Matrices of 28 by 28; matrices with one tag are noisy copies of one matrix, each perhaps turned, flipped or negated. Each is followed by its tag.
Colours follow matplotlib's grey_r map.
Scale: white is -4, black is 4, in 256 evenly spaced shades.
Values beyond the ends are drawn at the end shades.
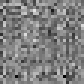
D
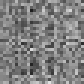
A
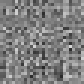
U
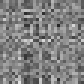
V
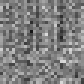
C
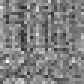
C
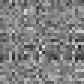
V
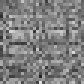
A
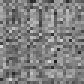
A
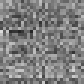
A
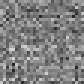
D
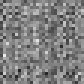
D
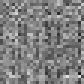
D
